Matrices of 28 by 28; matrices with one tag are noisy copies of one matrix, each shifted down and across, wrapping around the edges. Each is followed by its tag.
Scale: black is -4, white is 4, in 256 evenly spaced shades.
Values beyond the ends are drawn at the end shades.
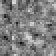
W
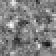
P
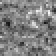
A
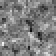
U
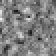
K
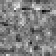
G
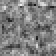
G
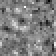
W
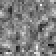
K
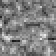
G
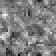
P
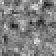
P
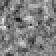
K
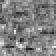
G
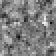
K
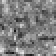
G
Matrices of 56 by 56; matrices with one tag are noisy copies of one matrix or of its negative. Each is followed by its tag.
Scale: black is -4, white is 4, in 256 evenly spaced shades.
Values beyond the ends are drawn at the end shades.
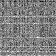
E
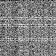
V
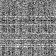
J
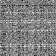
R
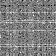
R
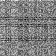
V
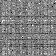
J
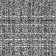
J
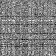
J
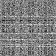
J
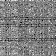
V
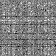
J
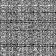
R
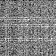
V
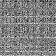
E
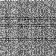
V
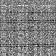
R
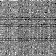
V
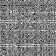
R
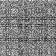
V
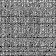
E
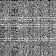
V
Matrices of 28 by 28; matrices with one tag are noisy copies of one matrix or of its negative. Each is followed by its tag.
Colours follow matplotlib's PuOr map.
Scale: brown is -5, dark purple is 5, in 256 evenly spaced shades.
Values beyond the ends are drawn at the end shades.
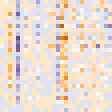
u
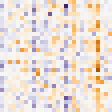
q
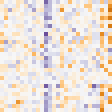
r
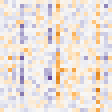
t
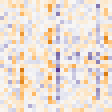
t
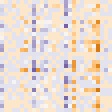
q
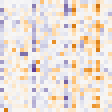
q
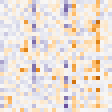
q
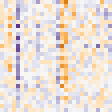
u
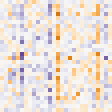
t
